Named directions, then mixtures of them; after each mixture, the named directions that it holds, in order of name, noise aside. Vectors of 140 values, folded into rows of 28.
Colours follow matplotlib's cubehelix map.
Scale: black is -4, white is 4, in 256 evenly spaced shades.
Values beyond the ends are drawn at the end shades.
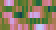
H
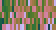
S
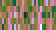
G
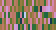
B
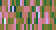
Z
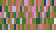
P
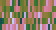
B, H, S.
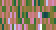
B, G, H.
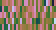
P.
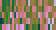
S.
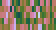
B, H, Z.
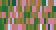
G, P, S.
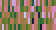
G, Z.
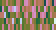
P.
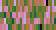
G, H, P.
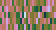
B.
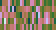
Z.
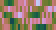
H.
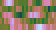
H.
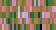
B, G, H.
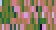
G, S, Z.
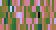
B, H, Z.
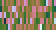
G, P.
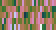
G.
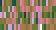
G, P, Z.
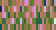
P.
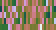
G, P.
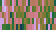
S.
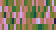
H, P.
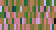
P.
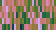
B, G, S.
